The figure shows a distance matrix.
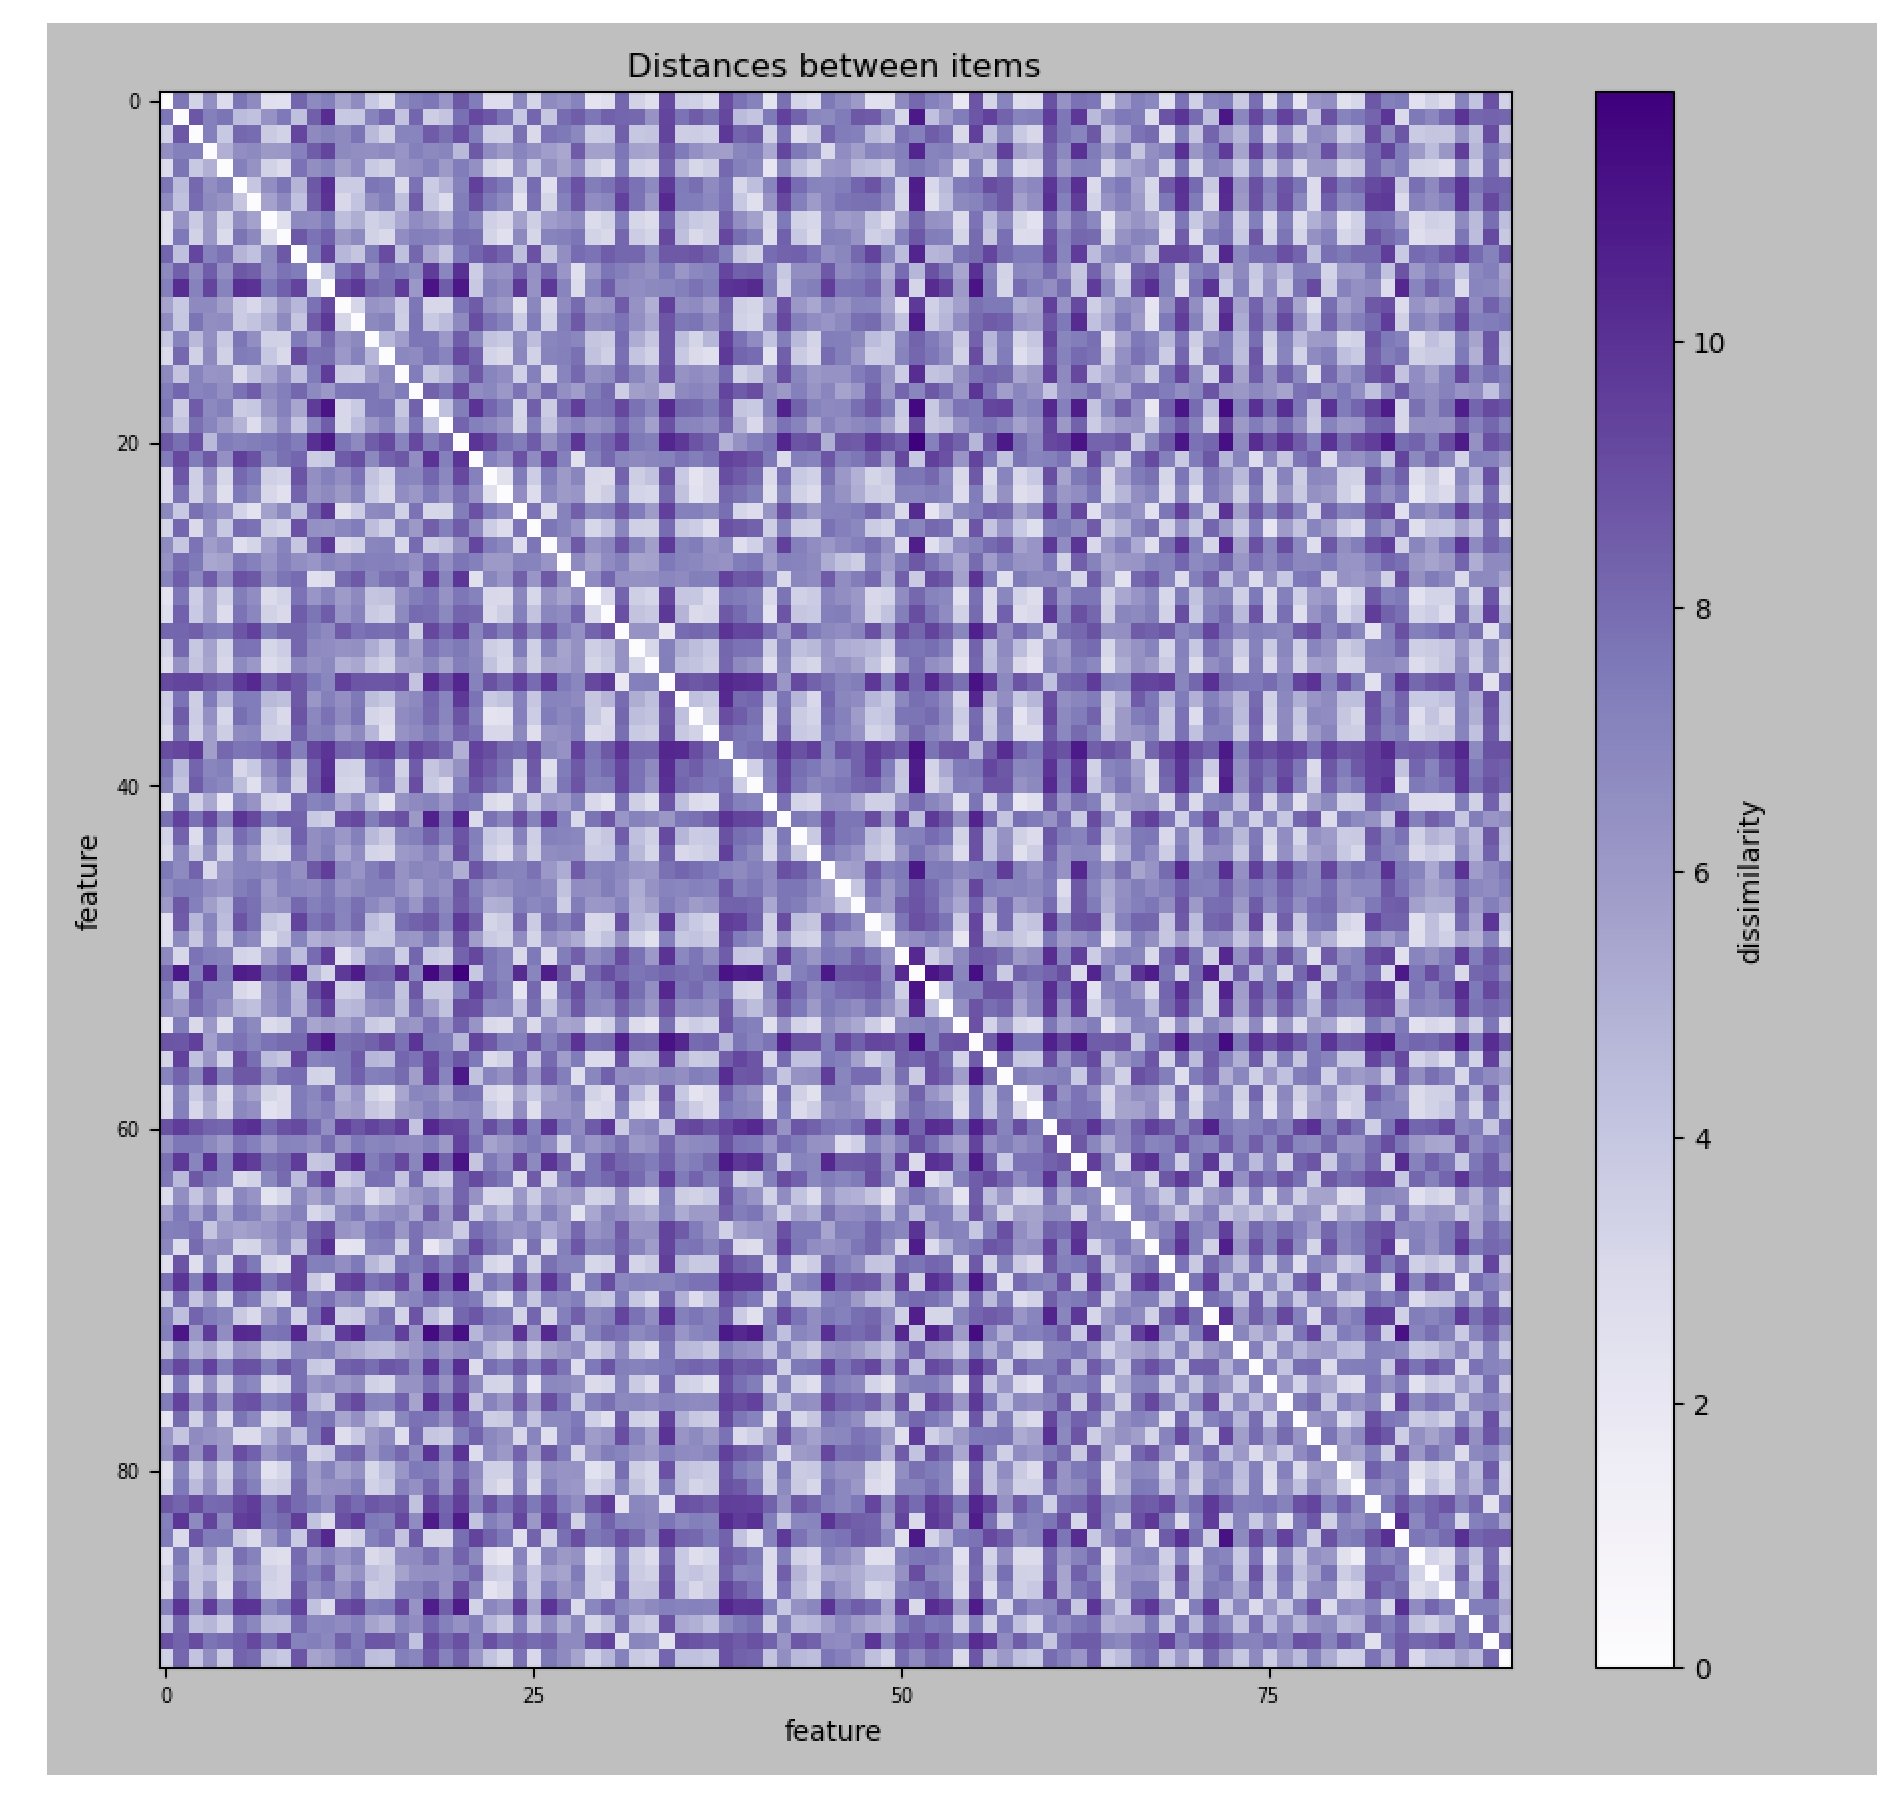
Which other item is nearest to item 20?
66
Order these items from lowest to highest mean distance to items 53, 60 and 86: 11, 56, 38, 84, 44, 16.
44, 16, 56, 84, 11, 38
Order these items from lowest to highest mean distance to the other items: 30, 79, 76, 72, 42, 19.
30, 19, 79, 76, 42, 72
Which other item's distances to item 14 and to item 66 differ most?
38
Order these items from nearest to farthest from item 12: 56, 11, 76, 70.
70, 56, 76, 11
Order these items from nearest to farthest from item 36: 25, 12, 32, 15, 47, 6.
15, 25, 32, 47, 12, 6
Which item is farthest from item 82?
55
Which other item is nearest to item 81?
85
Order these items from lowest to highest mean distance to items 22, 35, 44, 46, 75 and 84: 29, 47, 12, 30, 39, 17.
29, 30, 12, 47, 17, 39
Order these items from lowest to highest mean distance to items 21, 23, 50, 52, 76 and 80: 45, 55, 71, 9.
71, 9, 45, 55
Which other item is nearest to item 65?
28
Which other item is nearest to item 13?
67
